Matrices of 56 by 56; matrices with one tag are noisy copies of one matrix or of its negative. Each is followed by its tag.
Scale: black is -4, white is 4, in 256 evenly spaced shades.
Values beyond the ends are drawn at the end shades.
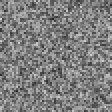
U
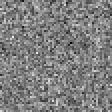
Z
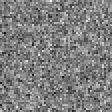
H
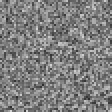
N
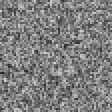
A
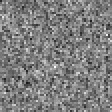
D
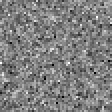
U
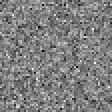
N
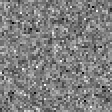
H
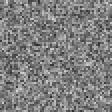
U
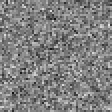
U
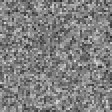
Z
